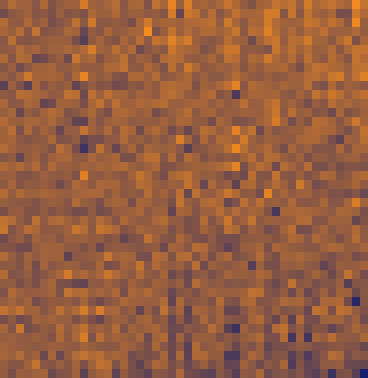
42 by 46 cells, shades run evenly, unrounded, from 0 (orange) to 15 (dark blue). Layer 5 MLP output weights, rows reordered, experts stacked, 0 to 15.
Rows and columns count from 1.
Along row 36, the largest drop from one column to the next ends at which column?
38
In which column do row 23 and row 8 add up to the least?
45
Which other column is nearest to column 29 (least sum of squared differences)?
39
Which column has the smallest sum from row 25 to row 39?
11
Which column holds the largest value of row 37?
30
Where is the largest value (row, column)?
42, 46
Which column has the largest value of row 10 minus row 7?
10
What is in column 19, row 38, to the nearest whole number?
9
